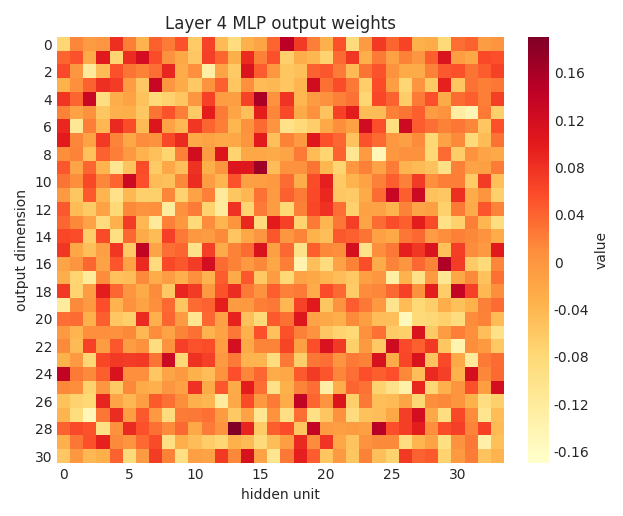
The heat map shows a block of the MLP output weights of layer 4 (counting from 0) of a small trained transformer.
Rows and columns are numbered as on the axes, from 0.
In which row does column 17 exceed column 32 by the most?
0
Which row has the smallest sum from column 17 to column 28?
17
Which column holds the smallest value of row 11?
12
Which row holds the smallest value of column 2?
27
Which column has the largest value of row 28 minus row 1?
13
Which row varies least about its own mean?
14
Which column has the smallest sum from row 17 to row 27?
2
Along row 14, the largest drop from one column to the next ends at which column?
4
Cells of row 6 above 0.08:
5
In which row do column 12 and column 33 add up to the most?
25
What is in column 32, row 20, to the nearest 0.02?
0.02
